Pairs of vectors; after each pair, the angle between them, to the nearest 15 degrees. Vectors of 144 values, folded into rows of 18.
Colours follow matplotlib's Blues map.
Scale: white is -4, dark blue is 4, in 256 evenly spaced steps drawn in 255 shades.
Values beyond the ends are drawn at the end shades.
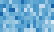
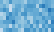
120 degrees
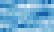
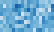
105 degrees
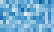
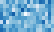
30 degrees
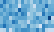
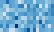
90 degrees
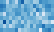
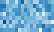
15 degrees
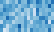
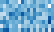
135 degrees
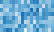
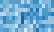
30 degrees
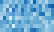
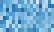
60 degrees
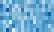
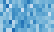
135 degrees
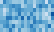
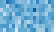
60 degrees
